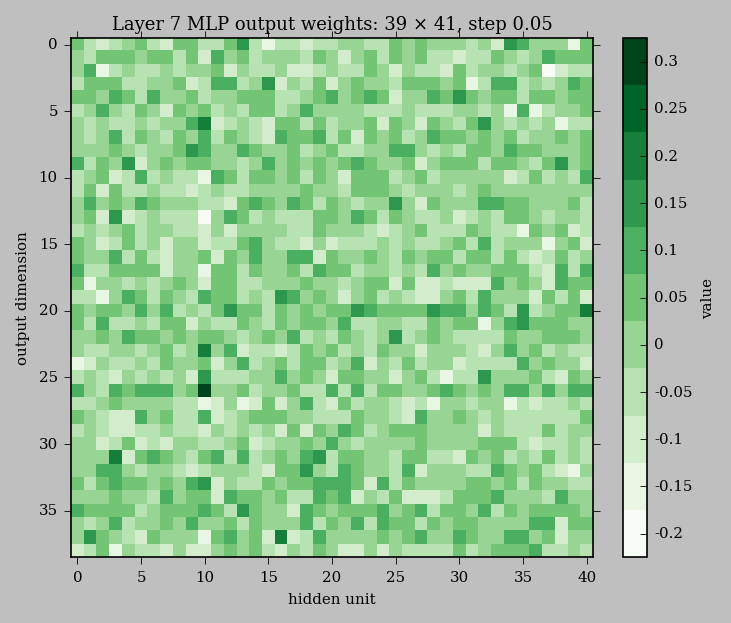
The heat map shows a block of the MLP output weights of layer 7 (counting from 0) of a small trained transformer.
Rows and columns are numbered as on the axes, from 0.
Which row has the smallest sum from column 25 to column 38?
27
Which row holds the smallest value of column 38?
6
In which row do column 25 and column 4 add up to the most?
22
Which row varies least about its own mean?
11
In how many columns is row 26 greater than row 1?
22
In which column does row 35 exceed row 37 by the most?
10
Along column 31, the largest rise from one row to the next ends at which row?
4
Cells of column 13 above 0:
15
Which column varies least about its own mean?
8
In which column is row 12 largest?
25
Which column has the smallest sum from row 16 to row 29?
1
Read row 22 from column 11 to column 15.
0.05 0 -0.05 0 0.05
